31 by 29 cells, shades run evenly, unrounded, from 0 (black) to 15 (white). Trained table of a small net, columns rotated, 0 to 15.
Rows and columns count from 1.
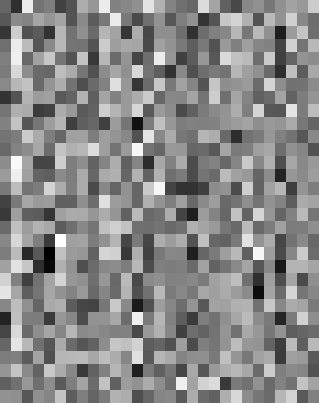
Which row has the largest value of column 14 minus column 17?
15
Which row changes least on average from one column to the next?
18
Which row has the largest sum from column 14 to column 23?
30
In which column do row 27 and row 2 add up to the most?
11
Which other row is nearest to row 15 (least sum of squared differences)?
26
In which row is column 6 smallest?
1
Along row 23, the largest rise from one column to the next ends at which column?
25
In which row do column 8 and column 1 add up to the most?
23
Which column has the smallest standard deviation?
16
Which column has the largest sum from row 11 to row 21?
2
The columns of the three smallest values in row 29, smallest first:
13, 8, 17
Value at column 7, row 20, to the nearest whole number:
9
